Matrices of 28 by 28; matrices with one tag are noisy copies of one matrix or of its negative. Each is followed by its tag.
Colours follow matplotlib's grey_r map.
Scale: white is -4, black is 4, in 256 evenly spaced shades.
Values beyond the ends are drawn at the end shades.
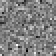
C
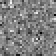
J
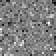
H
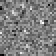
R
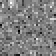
J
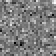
H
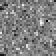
R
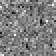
R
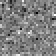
J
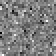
R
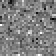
J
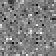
J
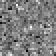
C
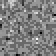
J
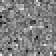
C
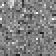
J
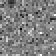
J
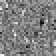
R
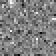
J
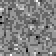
C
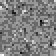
R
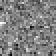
C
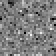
J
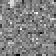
J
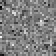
R
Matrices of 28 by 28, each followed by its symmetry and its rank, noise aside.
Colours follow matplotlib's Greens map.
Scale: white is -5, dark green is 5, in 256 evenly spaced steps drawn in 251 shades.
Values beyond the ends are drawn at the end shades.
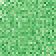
symmetric, rank six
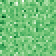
antisymmetric, rank four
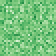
symmetric, rank four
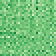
antisymmetric, rank six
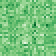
no symmetry, rank five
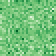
antisymmetric, rank four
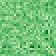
symmetric, rank five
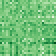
no symmetry, rank four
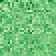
no symmetry, rank four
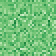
antisymmetric, rank four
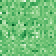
no symmetry, rank four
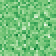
no symmetry, rank four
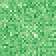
symmetric, rank six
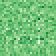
antisymmetric, rank six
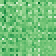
antisymmetric, rank four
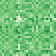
no symmetry, rank four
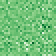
antisymmetric, rank four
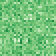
no symmetry, rank four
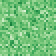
antisymmetric, rank six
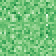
no symmetry, rank four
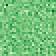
antisymmetric, rank six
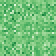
symmetric, rank six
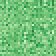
no symmetry, rank five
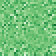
antisymmetric, rank four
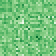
symmetric, rank five
